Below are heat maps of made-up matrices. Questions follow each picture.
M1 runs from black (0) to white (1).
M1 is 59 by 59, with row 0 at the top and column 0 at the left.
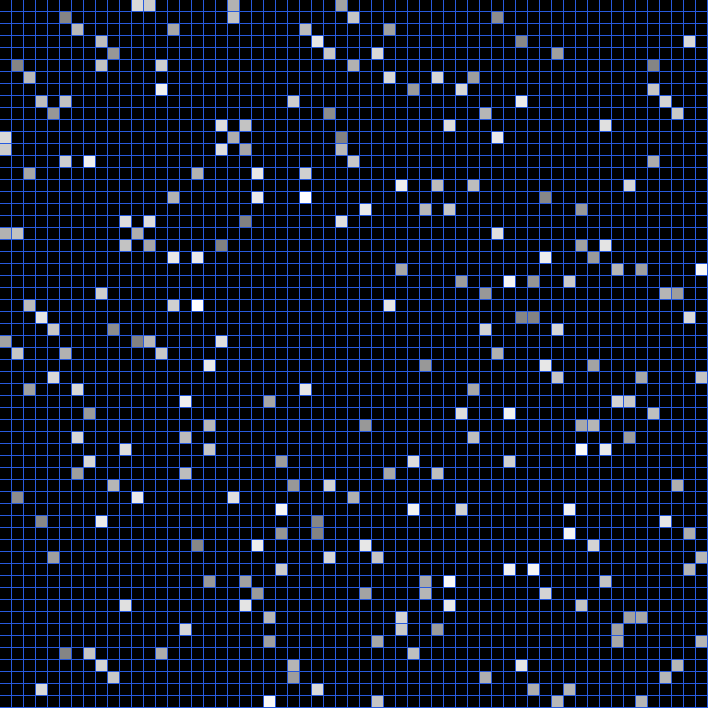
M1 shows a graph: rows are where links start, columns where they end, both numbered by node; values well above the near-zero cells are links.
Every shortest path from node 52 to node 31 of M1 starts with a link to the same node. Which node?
node 51
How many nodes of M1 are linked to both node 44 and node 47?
2
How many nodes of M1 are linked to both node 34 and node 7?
2
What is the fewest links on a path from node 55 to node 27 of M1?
3
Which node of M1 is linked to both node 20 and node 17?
node 48
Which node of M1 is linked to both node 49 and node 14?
node 21
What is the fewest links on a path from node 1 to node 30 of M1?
7
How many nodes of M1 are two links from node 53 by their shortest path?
4
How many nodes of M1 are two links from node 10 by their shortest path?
4
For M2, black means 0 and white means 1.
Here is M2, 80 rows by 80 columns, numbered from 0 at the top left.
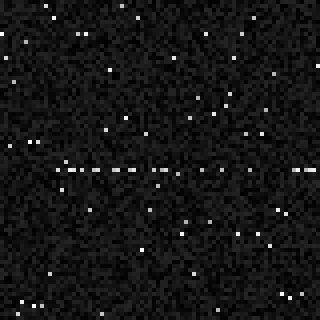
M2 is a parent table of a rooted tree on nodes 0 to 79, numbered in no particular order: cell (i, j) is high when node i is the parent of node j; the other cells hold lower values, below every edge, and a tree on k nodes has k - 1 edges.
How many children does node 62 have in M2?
1
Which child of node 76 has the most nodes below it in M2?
8
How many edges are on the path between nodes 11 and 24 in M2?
4
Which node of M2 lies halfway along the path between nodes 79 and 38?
40
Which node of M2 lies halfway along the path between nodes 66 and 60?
42
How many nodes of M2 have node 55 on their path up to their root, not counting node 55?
6
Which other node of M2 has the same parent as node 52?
46
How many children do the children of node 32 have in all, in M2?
1
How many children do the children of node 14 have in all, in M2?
6
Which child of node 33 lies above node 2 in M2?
36
